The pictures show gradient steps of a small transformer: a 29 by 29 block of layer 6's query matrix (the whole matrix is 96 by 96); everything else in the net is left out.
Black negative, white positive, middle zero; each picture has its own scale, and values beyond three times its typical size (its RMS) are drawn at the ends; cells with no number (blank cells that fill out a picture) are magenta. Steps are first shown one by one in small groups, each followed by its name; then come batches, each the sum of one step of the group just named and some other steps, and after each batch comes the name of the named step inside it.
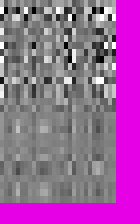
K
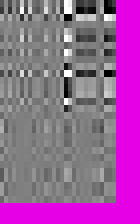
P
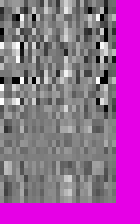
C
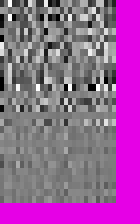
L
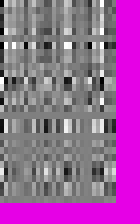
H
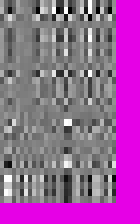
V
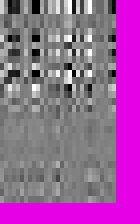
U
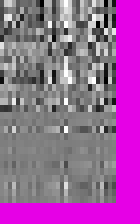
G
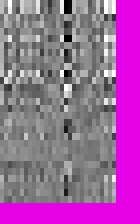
K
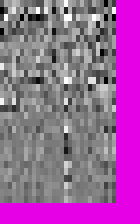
G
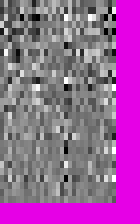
U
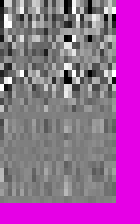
H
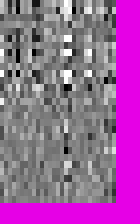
U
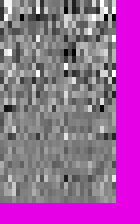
G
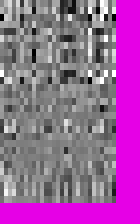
V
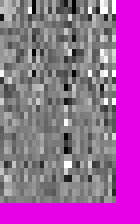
V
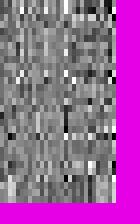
P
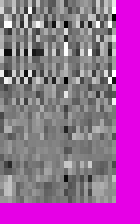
V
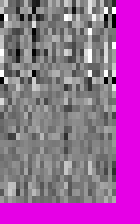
U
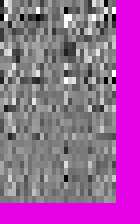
G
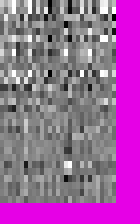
V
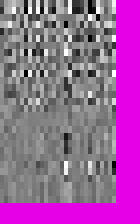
P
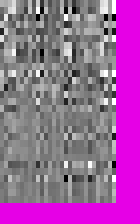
H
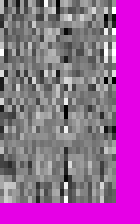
L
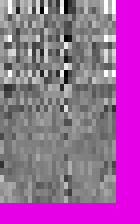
K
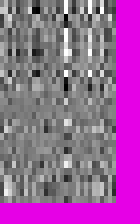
V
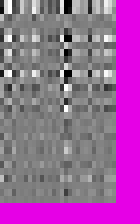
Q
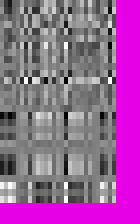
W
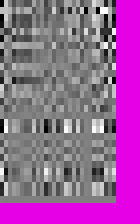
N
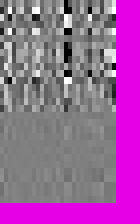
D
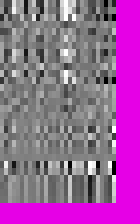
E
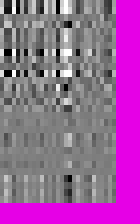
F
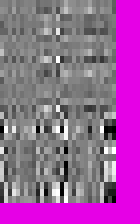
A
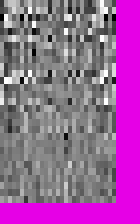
W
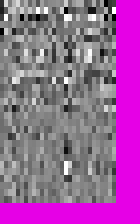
D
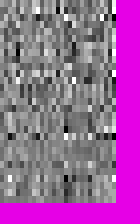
F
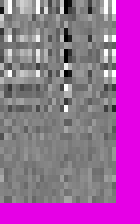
Q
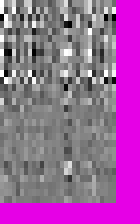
F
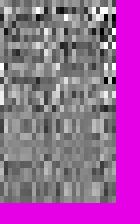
N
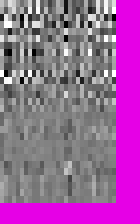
F
